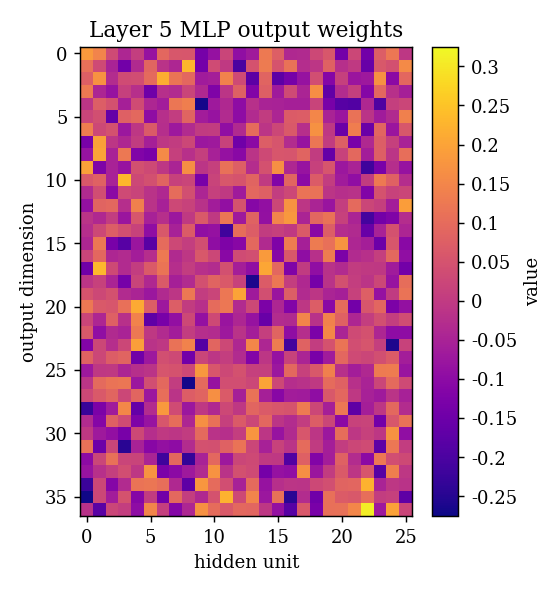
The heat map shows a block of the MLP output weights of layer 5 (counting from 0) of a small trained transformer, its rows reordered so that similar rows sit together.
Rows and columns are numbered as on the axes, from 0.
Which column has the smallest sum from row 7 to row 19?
22
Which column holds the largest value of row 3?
18
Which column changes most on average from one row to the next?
3
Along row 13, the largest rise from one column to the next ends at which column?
15
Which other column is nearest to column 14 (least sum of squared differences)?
6
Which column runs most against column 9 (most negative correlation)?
8
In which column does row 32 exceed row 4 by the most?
23
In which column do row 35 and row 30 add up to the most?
13
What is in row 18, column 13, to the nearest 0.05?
-0.25
